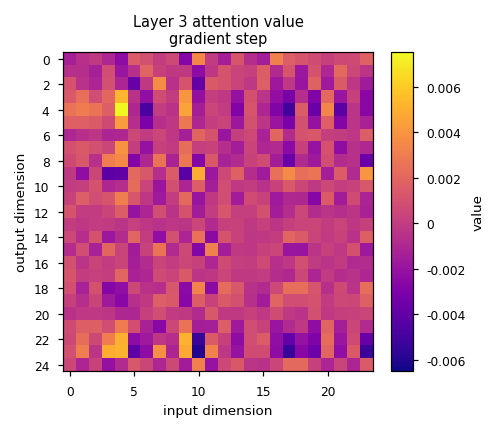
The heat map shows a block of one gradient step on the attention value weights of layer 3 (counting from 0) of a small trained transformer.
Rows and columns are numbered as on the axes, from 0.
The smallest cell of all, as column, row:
10, 23
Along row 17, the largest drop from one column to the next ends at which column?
5
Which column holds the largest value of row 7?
4
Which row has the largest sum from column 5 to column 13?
9
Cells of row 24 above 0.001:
6
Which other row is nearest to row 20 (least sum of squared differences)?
13
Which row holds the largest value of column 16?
0
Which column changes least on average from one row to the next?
14
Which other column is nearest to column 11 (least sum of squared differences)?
7
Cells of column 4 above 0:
13
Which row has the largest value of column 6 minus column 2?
1
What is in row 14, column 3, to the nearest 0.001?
-0.002
